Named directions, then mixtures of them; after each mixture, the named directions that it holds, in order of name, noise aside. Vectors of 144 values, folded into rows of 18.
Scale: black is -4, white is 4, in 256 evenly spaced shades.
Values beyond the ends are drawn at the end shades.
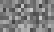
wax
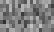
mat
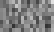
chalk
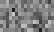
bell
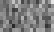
chalk.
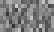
chalk, mat.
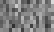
chalk.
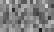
bell, mat.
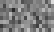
bell, chalk, wax.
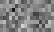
bell, wax.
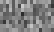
mat.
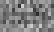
mat, wax.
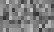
bell, mat, wax.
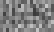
mat, wax.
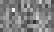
bell, chalk.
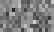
bell, chalk.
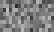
chalk, mat, wax.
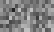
bell, chalk, wax.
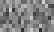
bell, chalk, mat.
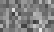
bell.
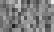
chalk.
